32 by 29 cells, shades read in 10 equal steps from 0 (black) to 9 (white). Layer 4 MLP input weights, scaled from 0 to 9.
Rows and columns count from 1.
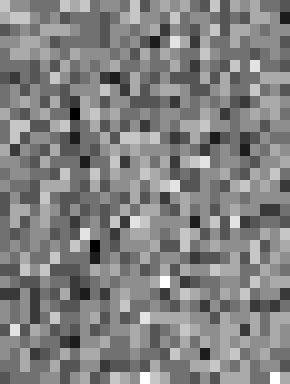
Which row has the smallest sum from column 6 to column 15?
31
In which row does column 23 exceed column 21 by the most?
30
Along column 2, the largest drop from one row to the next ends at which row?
13
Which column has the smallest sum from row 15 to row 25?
8
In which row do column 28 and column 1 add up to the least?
18
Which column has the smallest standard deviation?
27
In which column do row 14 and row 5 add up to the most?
21
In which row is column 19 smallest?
24
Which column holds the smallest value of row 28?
25
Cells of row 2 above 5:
8
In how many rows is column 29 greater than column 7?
17
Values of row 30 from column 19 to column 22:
5 5 1 5
